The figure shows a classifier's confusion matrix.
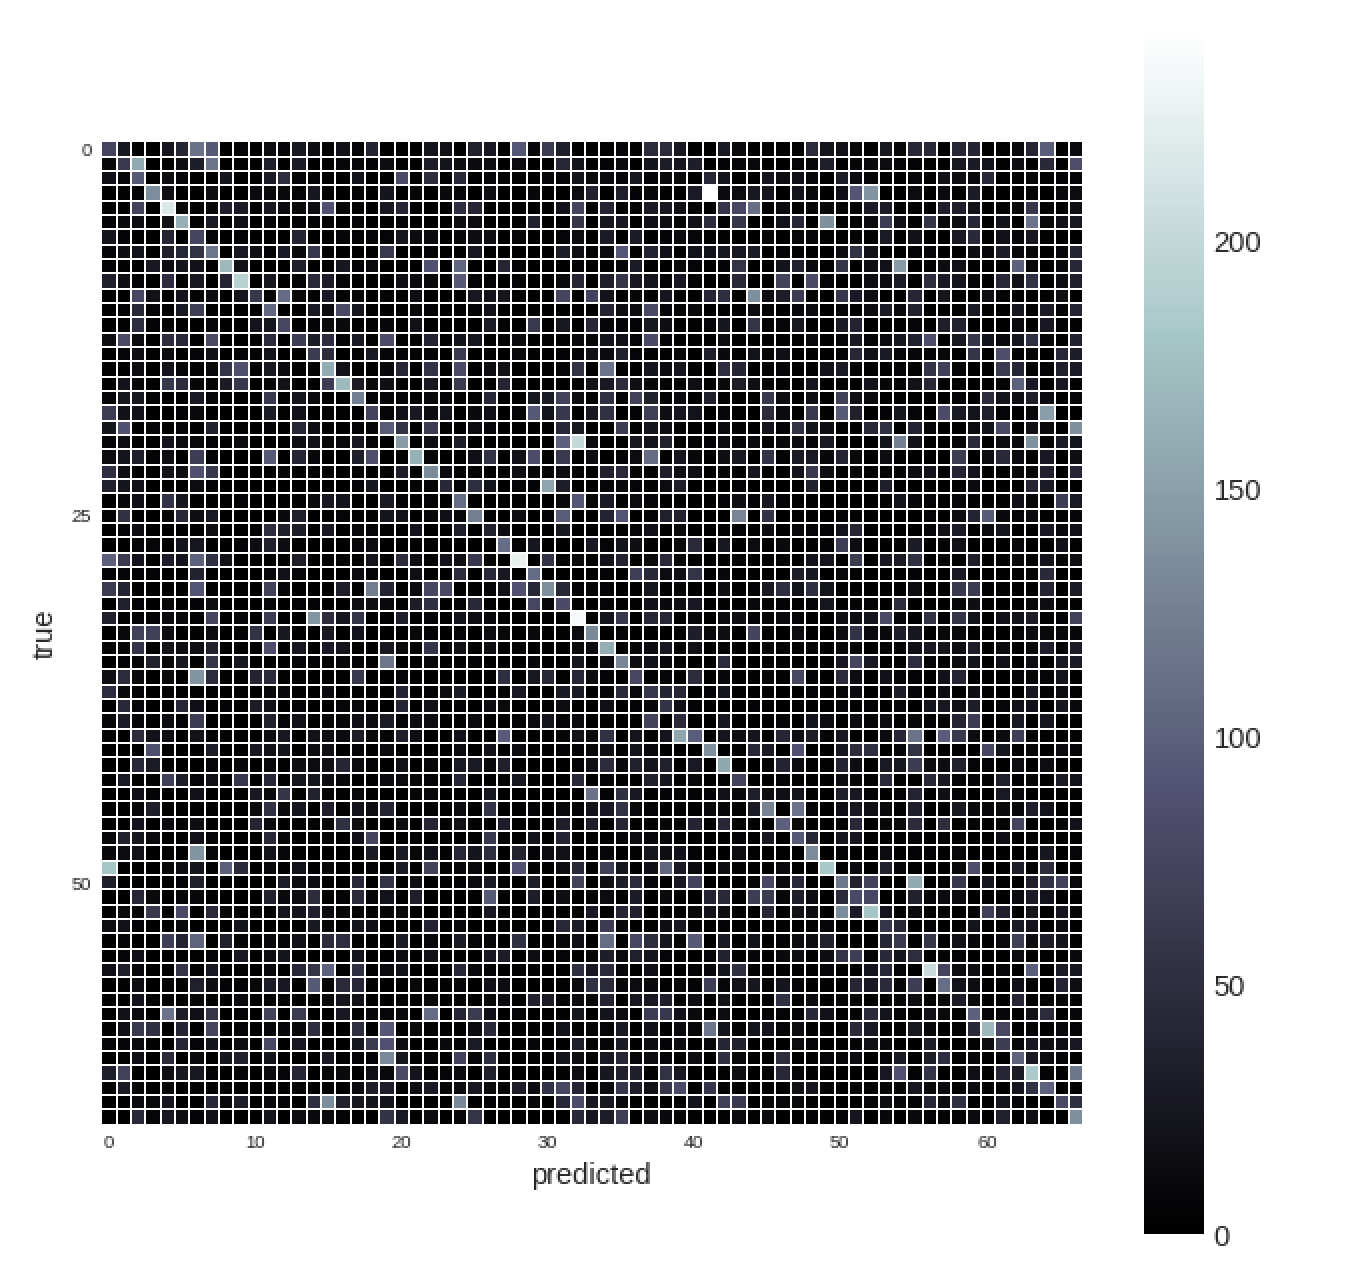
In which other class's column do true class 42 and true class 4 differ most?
44
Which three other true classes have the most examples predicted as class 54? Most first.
8, 20, 63
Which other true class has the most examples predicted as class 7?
1
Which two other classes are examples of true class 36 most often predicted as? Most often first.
6, 47
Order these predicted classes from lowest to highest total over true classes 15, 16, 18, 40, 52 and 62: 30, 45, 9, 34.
30, 45, 9, 34
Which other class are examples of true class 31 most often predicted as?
29
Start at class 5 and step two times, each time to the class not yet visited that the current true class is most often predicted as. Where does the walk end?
0
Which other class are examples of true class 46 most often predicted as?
62
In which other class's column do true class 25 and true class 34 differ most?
43
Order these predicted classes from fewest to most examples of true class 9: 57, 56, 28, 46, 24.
28, 57, 56, 46, 24
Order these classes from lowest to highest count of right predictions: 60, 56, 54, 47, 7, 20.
54, 47, 7, 20, 60, 56
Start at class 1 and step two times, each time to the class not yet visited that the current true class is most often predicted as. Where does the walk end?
20
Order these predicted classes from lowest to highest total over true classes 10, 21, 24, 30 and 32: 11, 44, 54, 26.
54, 26, 44, 11
